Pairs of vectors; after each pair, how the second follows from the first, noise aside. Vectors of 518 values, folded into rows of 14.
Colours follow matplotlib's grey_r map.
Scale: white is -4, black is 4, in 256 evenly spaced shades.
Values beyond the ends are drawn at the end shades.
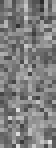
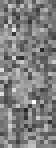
wrapped around.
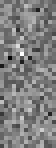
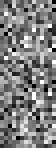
reversed, scaled up.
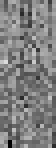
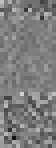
wrapped around, partly zeroed.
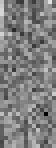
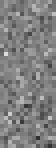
wrapped around, partly zeroed.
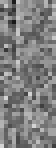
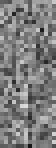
wrapped around, negated.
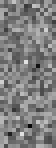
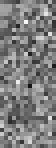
reversed, negated.
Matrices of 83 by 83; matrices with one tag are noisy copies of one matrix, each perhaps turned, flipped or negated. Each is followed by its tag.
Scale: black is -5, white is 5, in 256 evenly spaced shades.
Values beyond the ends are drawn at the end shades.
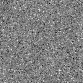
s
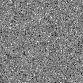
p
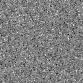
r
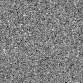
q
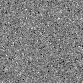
r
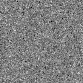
s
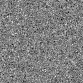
r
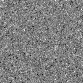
p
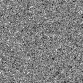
p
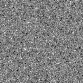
q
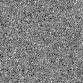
s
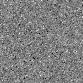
q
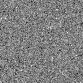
r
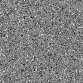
r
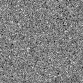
r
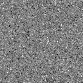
r
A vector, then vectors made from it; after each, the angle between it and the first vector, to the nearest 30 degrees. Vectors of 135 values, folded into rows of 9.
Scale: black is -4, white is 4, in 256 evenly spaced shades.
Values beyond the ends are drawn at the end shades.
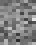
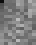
90 degrees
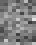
30 degrees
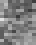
90 degrees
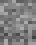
60 degrees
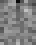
90 degrees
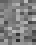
30 degrees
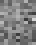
30 degrees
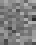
150 degrees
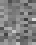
30 degrees
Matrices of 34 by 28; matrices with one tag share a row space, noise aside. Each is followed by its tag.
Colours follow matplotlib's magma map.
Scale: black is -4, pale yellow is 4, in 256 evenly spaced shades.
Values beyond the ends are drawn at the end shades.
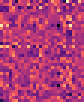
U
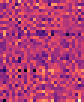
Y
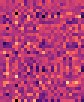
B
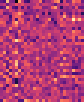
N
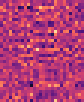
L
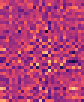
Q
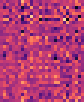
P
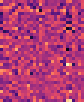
U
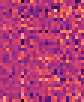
P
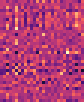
B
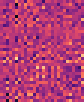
B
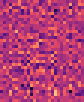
L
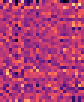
N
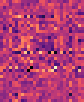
L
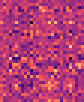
L
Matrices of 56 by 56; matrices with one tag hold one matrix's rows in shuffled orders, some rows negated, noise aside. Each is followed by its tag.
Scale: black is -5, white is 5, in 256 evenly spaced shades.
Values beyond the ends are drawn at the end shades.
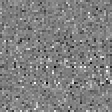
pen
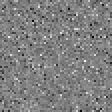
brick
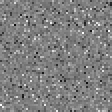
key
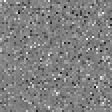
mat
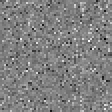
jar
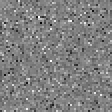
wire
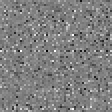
pen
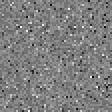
jar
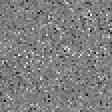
mat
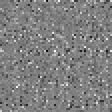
pen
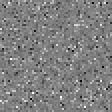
brick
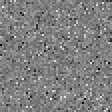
key
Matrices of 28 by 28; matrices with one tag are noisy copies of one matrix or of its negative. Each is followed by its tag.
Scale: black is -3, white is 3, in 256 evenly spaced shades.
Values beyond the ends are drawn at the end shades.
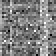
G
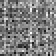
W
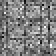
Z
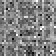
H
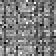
H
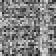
G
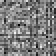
W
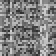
G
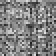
W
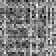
W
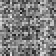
G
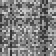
G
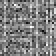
W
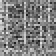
Z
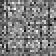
Z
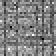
H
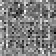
Z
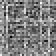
Z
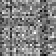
G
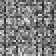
H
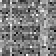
G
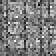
Z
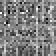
H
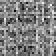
H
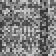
G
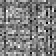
W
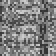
G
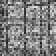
Z
